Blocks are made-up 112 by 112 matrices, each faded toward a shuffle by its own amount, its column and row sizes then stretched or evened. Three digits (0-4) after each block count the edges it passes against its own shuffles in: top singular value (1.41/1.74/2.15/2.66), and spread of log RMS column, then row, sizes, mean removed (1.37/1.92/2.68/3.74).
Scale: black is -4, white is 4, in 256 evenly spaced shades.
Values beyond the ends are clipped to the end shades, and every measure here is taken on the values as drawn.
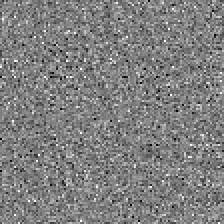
3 0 1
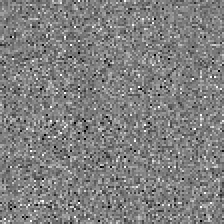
1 1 2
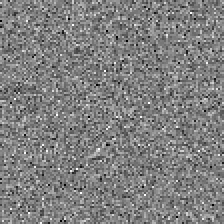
1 0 0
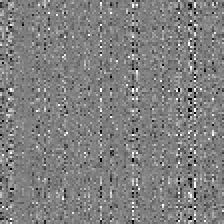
4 4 1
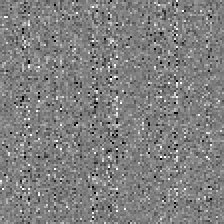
0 3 1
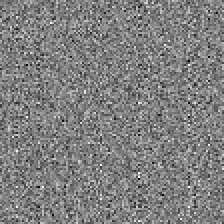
3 2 0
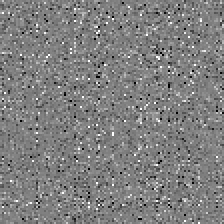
2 2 1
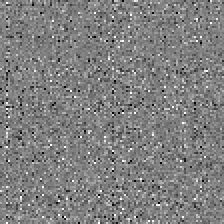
1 2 2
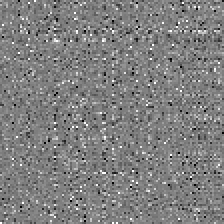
4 2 1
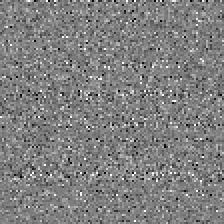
1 1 3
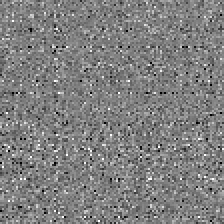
2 2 3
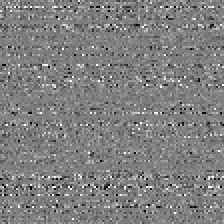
2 0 4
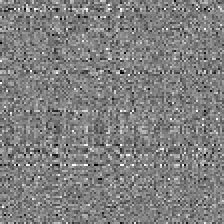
4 1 3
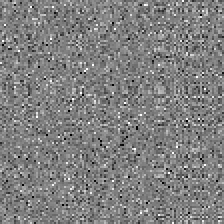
4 1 0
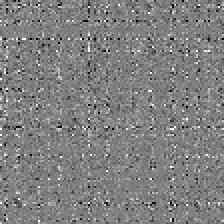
2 3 3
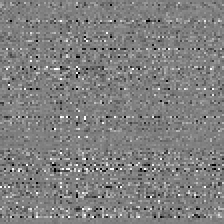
1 2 4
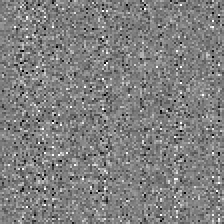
0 3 1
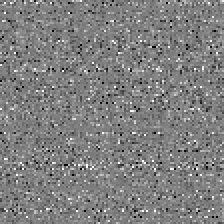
2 0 3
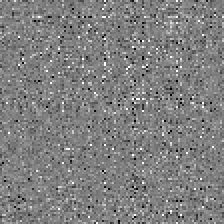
2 2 2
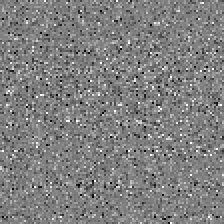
0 1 2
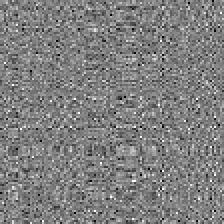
4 2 2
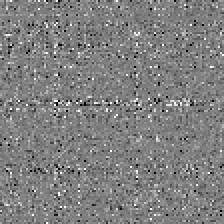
2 2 3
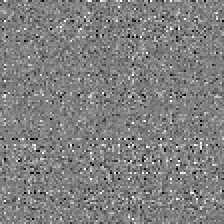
0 2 3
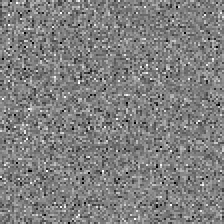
0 1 2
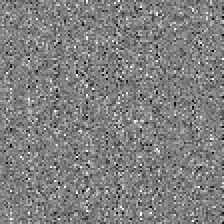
2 3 0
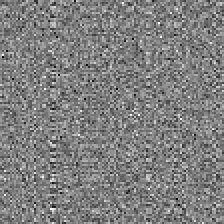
4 2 0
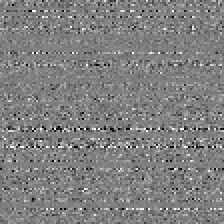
2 0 4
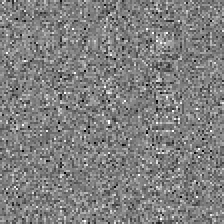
2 2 0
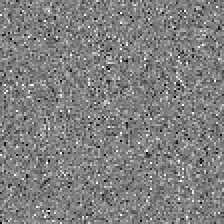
1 1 0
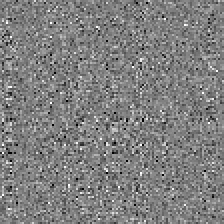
3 2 1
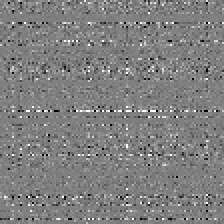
3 2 4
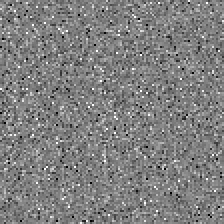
1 0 0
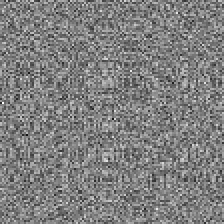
4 0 1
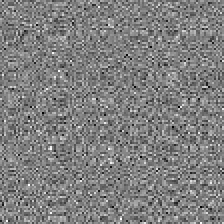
4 0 1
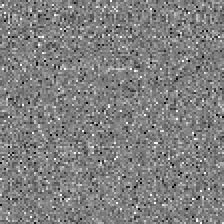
3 0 1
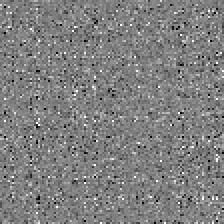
0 2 2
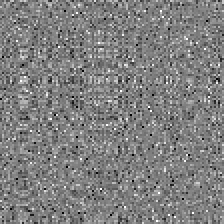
4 1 1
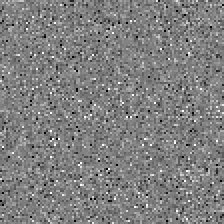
0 1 1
